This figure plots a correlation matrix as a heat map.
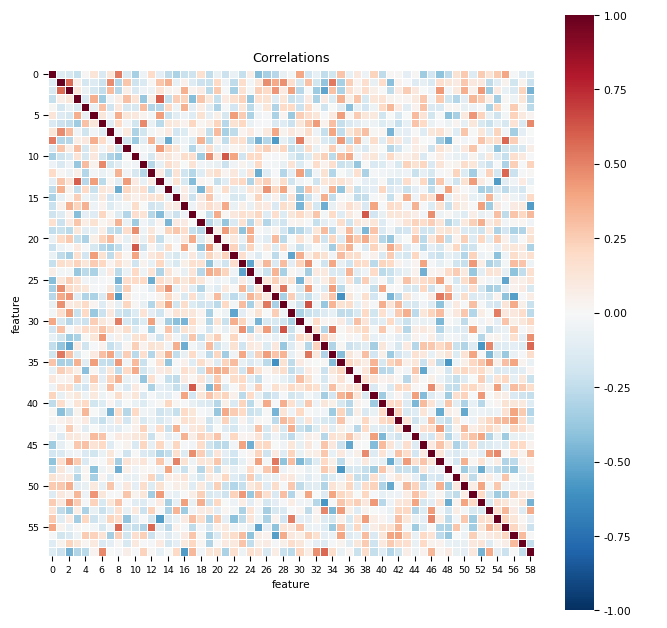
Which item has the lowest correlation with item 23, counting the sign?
24
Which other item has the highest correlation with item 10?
21
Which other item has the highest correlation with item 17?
38
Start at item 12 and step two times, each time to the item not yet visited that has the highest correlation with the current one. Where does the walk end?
8
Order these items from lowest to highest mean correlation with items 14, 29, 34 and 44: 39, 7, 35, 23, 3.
35, 3, 39, 23, 7
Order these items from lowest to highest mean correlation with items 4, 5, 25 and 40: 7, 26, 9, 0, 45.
0, 7, 9, 26, 45
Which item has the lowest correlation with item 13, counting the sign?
54
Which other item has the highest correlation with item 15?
47
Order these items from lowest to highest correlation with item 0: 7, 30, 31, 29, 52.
31, 29, 7, 52, 30
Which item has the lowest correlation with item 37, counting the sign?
11
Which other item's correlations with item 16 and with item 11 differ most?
58
